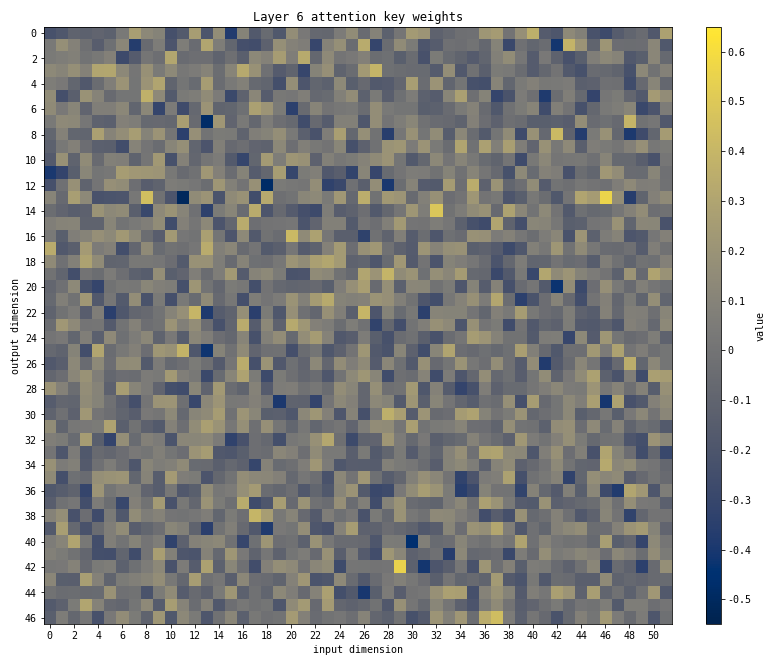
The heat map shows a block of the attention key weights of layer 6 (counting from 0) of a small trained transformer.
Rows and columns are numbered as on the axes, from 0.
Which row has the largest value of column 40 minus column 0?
0
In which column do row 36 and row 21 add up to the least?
39
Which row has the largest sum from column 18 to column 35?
13
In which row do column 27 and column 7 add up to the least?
1
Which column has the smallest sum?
49
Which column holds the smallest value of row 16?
26
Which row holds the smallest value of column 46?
29
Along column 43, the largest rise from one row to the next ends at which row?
36
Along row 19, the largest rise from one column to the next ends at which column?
41
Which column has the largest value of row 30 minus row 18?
28
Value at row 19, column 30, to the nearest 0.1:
0.2
